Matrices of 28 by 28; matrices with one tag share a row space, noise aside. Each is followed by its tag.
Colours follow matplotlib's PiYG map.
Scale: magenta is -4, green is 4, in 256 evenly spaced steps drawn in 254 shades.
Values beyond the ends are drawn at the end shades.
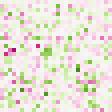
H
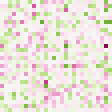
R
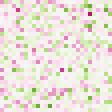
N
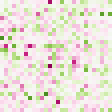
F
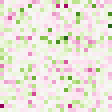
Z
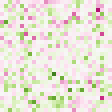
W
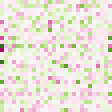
N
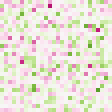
W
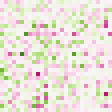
R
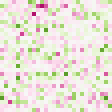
R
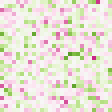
Z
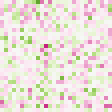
F
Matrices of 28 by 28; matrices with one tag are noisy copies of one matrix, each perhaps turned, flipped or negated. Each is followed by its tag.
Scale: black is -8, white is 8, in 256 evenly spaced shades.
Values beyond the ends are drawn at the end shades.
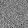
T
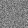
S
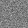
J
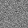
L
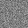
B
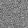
B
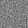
J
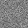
L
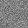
L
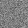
B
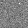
S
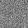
T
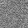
T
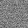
T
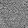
T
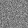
J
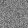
T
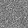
L
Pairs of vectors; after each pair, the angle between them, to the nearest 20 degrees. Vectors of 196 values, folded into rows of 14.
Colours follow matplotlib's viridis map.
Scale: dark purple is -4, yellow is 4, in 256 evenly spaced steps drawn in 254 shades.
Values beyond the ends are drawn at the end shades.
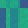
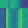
20 degrees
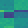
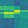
140 degrees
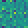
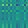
100 degrees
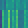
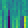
100 degrees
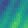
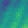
20 degrees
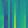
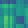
120 degrees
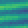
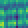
140 degrees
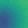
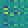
80 degrees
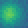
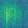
20 degrees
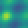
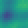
140 degrees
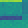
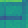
20 degrees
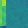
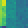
20 degrees
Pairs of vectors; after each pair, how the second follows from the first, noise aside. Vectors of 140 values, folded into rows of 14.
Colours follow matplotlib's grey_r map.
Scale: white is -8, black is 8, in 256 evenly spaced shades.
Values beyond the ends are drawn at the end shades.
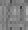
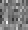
reversed, negated, scaled up.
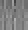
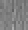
reversed, negated, shrunk.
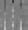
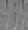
reversed, negated, shrunk.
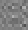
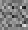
negated, scaled up.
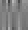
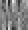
scaled up.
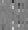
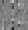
negated.
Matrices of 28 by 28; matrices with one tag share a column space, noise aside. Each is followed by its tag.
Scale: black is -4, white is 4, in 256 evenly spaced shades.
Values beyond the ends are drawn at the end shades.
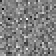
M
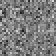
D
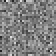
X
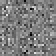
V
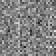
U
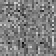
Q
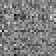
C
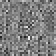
X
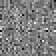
C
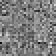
Q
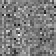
V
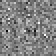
U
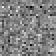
V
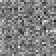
U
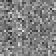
D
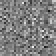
U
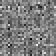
V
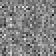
V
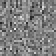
C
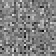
C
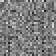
X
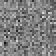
D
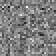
V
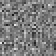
Q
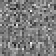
Q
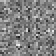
D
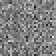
M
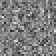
C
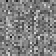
X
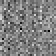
C
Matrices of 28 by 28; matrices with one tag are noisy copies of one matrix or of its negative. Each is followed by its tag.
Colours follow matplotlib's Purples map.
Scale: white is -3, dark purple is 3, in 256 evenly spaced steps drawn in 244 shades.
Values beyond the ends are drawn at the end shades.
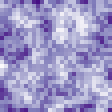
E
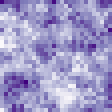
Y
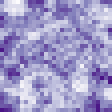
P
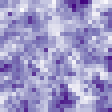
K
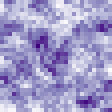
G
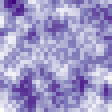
P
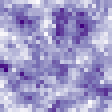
E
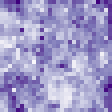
Y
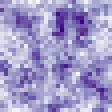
E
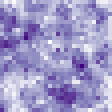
Y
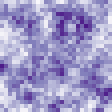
E
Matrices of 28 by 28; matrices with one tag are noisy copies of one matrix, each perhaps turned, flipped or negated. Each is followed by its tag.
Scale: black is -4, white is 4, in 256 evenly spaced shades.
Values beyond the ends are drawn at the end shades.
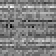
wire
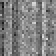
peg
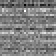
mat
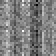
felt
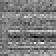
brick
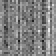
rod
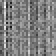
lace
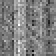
felt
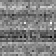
felt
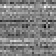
wire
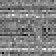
wire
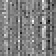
rod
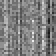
rod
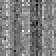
felt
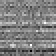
mat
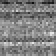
peg
